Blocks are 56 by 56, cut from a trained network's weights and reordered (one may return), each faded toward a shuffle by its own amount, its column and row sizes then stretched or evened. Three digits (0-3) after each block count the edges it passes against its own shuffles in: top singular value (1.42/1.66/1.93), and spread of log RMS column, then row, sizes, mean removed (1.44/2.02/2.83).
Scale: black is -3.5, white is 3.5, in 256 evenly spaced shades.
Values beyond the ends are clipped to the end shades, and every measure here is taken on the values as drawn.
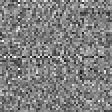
3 0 1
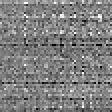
3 2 2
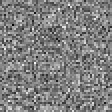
3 0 0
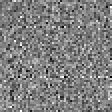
2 1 1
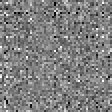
1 2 1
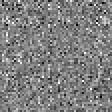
1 2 1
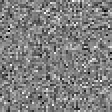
1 0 0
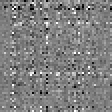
1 3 2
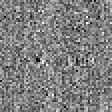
1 0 0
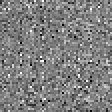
0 2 1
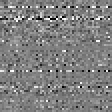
3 1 3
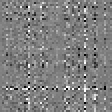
3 3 2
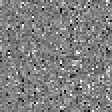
0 2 0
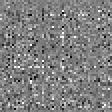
0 2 2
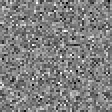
0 1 0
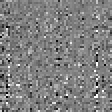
0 3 2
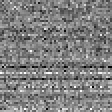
3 0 2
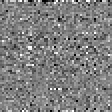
1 1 2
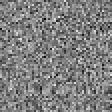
3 0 0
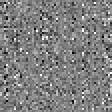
1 3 1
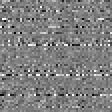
1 0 3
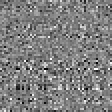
3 1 2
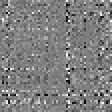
3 3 2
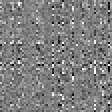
3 3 1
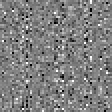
1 3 0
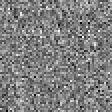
1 0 0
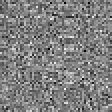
3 0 1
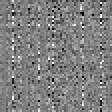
0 3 0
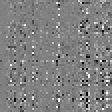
2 3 2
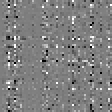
1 3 2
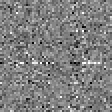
1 2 1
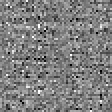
1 2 0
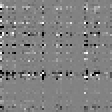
2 3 3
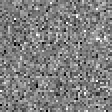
1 1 0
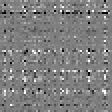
2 3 3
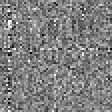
2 1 1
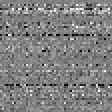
2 1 3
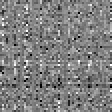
1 3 0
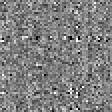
1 1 1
